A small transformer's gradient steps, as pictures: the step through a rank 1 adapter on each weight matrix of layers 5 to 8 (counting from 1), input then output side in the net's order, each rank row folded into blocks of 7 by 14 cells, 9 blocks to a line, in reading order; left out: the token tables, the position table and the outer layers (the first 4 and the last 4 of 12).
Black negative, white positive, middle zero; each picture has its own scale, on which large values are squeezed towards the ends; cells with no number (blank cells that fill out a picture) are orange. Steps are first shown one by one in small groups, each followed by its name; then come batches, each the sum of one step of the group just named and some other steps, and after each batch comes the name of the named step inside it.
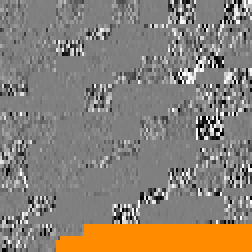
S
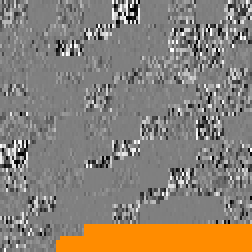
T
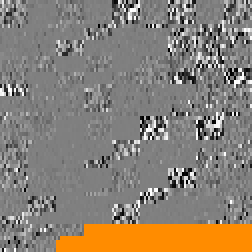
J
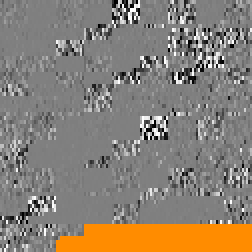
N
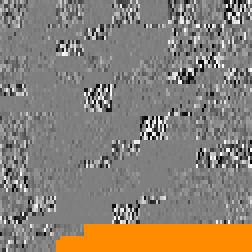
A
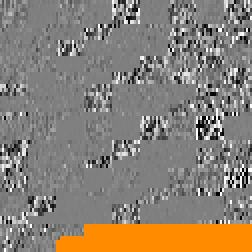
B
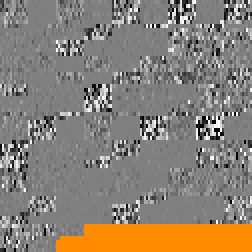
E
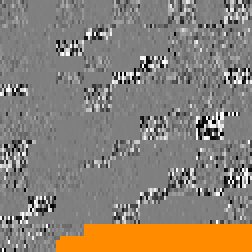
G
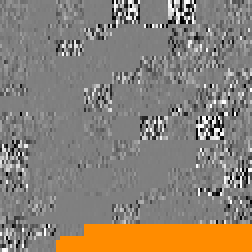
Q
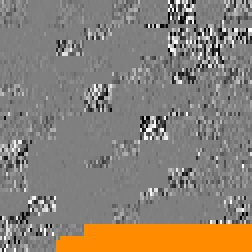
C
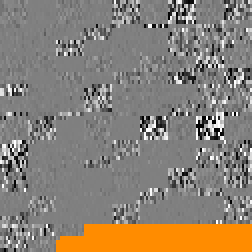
E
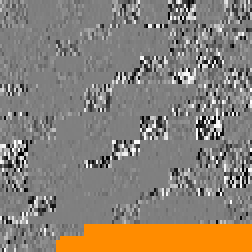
B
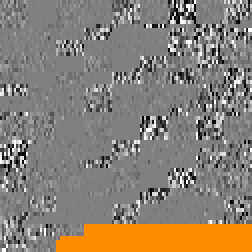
C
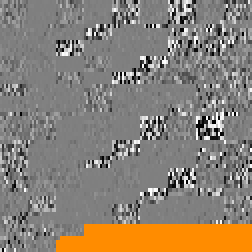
G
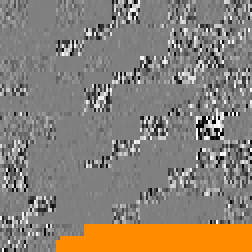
G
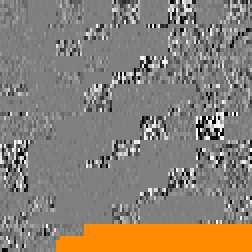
G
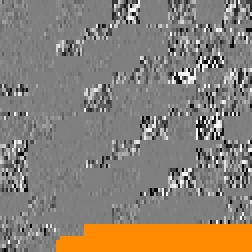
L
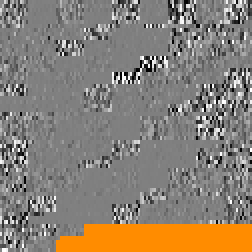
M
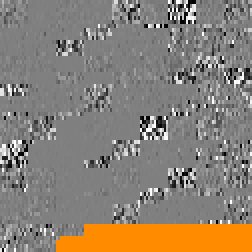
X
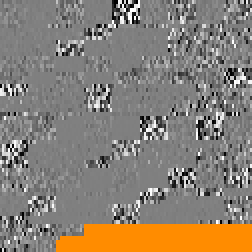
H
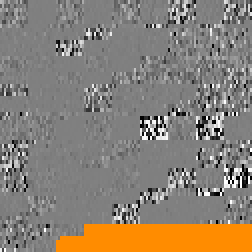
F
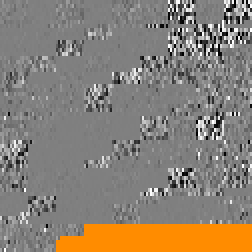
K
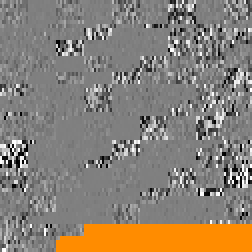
M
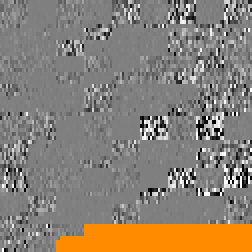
F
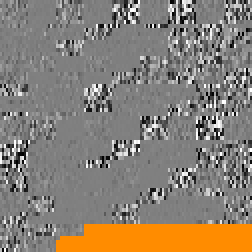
L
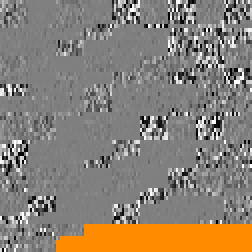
X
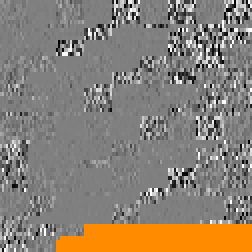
K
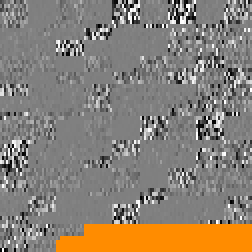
H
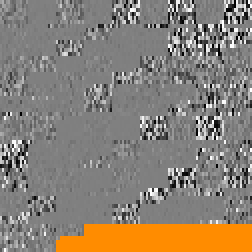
K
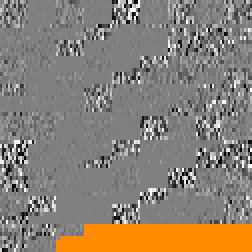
H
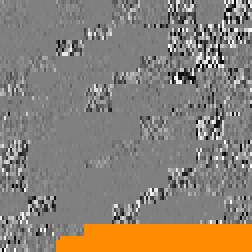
K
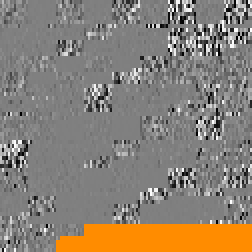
K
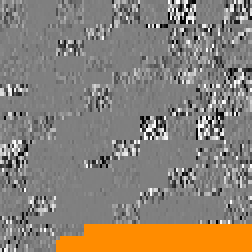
X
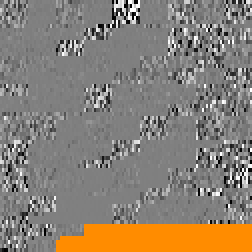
H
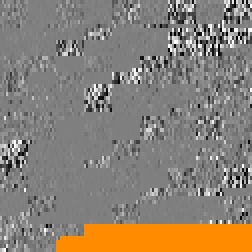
K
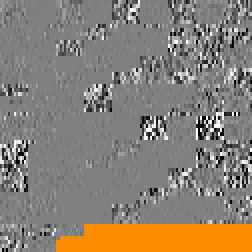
L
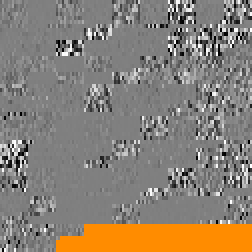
K
